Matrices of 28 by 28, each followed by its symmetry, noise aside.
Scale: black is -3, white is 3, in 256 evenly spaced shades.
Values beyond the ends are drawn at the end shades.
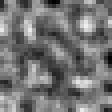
symmetric across the other diagonal.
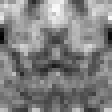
mirrored left to right.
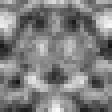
mirrored left to right.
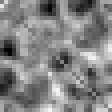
symmetric.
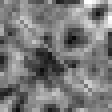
symmetric across the other diagonal.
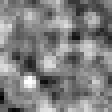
symmetric across the other diagonal.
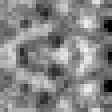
mirrored top to bottom.
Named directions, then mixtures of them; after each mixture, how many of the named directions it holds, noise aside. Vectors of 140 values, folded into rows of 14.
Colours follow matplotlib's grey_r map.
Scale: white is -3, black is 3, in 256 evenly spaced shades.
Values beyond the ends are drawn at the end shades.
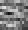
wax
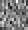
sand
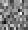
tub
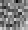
three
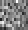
two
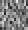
one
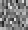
one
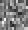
three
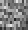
three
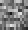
two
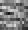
one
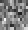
three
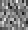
one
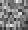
three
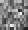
two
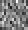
one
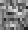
three
